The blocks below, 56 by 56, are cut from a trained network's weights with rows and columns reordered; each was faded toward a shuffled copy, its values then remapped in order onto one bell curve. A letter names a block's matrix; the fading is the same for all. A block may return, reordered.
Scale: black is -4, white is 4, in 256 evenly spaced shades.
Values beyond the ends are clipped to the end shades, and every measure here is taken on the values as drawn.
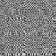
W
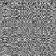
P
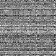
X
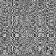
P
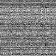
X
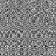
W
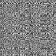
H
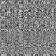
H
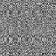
P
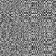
P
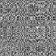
P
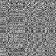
W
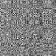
H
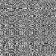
H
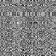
H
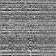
X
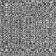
H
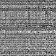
X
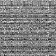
X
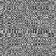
P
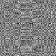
W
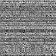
X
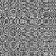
W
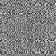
H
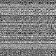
X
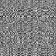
H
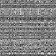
X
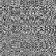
P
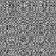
W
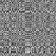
W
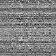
X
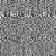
H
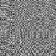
W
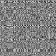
H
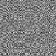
W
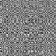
W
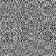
P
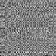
W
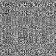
H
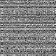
X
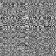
H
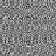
W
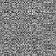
P
